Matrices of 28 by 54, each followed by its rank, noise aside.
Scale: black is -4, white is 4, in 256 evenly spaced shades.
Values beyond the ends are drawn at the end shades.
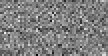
seven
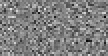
six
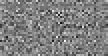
seven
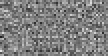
six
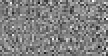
six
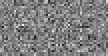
six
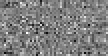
five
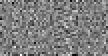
six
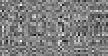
four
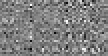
four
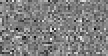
seven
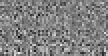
five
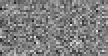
six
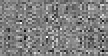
four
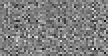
five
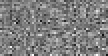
five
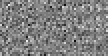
seven
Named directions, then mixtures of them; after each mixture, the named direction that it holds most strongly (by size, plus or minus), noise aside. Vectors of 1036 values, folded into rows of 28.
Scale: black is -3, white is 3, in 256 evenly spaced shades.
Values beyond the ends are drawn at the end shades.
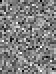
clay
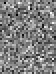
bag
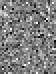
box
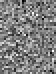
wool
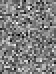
wool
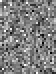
box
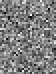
clay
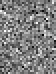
box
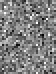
box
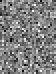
clay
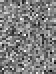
wool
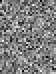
clay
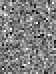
box
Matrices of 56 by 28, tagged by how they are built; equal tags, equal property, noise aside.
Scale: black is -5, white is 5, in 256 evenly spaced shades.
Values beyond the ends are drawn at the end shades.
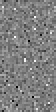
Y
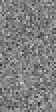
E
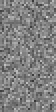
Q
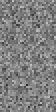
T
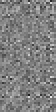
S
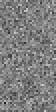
E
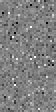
Y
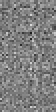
S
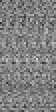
T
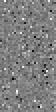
Y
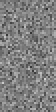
E
